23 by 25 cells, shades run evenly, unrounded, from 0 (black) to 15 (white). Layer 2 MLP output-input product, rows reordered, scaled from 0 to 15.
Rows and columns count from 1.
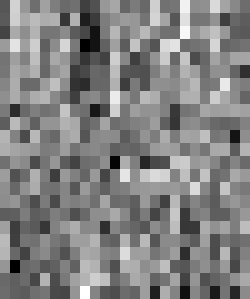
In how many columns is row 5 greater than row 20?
12
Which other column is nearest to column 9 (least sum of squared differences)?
10
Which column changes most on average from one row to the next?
23
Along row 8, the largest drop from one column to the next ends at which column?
13
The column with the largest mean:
17
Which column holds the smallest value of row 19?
2
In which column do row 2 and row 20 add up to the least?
7
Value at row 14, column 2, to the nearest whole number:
5
